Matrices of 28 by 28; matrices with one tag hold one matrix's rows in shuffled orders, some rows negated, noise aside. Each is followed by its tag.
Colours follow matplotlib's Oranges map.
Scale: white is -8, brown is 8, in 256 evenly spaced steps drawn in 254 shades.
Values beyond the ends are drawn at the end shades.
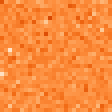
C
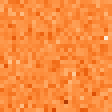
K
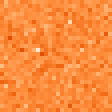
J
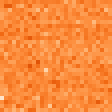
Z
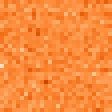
Z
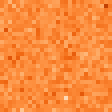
K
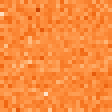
Z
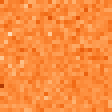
C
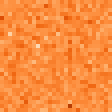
J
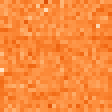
Z
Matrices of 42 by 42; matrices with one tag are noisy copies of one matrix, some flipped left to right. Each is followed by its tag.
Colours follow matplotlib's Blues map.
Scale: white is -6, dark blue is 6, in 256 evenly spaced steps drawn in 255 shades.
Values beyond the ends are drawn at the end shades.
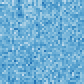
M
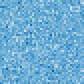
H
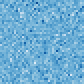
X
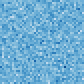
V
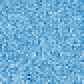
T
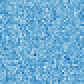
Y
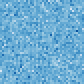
H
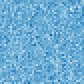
H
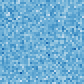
Y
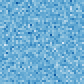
H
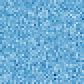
T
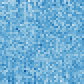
M
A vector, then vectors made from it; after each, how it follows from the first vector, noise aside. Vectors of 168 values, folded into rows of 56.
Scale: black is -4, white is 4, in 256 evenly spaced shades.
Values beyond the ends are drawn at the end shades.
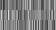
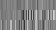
wrapped around, negated, partly zeroed.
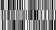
reversed, scaled up.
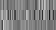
wrapped around, negated, partly zeroed.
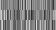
wrapped around.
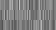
wrapped around, shrunk.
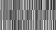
wrapped around.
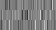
wrapped around, negated, partly zeroed.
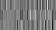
wrapped around, negated, partly zeroed.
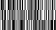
reversed, scaled up.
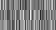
wrapped around.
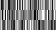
reversed, scaled up.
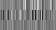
wrapped around, negated, partly zeroed.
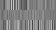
wrapped around, partly zeroed.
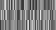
wrapped around.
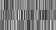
wrapped around.
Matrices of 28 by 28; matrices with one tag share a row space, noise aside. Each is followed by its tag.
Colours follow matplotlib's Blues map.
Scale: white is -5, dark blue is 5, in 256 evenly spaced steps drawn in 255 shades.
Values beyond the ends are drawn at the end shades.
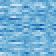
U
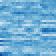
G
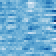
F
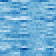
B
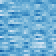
U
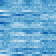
G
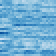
G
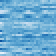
G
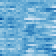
F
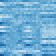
G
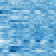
U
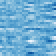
F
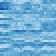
G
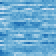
G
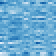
U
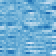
F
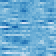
B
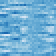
B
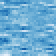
B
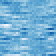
B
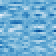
U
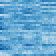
G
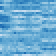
G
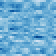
U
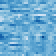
U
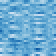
U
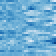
F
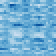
U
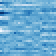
G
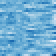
F
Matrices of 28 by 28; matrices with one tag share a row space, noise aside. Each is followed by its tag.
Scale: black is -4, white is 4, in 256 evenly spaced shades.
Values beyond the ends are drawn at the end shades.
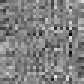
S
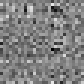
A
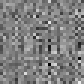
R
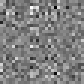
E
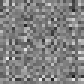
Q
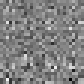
Q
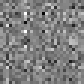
Q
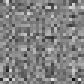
Q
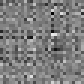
A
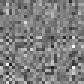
Q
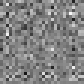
Q
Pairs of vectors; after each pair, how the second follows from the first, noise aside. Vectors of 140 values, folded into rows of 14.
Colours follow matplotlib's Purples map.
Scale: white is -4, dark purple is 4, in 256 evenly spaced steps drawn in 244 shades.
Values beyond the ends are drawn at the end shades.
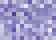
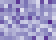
wrapped around, negated.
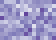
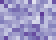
wrapped around, negated.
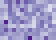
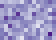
wrapped around.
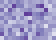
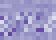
wrapped around, partly zeroed.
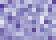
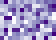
reversed, scaled up.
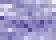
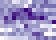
reversed, scaled up.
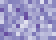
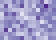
wrapped around, negated.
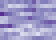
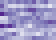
copied.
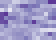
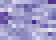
copied.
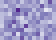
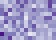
wrapped around.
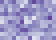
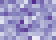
copied.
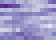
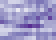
wrapped around.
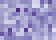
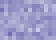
reversed, negated, shrunk.
